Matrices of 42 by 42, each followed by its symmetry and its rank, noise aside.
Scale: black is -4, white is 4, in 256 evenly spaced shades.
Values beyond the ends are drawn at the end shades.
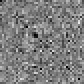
symmetric, rank six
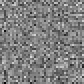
no symmetry, rank five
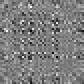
symmetric, rank four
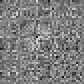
symmetric, rank six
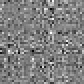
antisymmetric, rank six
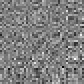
no symmetry, rank six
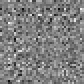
antisymmetric, rank six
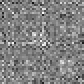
symmetric, rank five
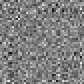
symmetric, rank five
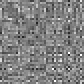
symmetric, rank four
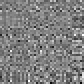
no symmetry, rank four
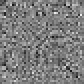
symmetric, rank six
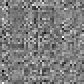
no symmetry, rank six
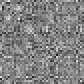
symmetric, rank six
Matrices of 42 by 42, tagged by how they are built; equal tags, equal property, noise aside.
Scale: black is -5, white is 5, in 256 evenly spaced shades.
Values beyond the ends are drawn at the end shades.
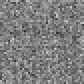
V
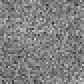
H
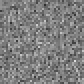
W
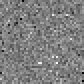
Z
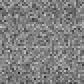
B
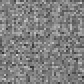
V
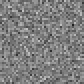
B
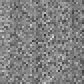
W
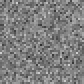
B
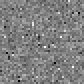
Z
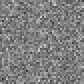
W
